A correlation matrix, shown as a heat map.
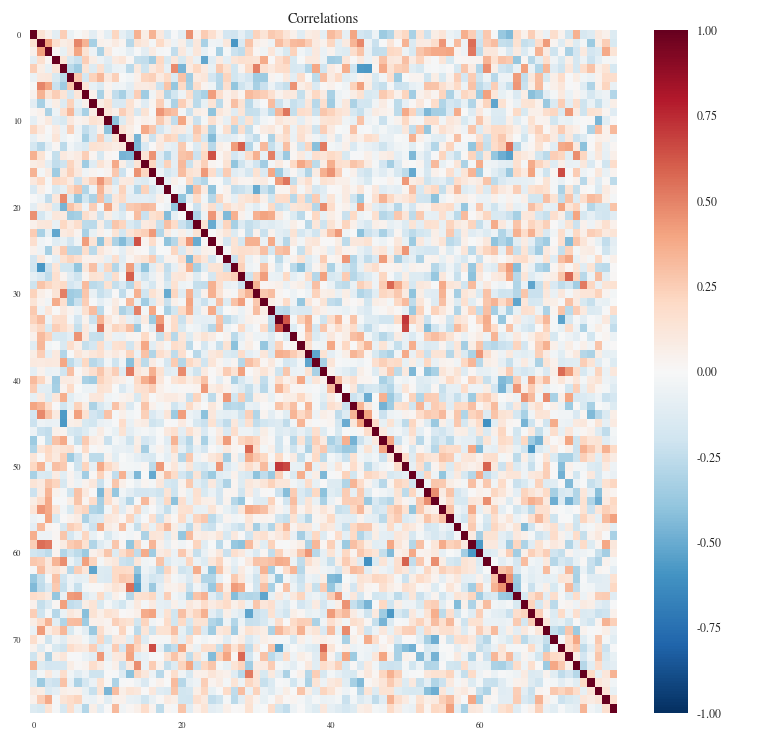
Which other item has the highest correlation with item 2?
59
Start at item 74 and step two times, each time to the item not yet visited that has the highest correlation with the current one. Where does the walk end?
48
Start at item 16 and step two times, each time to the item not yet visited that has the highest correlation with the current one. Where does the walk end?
39
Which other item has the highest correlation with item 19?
4
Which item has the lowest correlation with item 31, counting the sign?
65
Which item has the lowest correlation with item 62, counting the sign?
8
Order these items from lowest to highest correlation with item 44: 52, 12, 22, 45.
22, 12, 52, 45
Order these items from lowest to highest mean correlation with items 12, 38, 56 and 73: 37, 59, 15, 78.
37, 15, 78, 59
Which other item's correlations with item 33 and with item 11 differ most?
71
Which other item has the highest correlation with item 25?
50
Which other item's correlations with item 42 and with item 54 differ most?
72
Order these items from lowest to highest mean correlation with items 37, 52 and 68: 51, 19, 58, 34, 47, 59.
47, 19, 58, 51, 59, 34
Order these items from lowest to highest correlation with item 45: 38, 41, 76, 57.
41, 38, 76, 57
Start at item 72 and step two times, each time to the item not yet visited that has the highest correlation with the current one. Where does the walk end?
13
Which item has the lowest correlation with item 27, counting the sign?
1
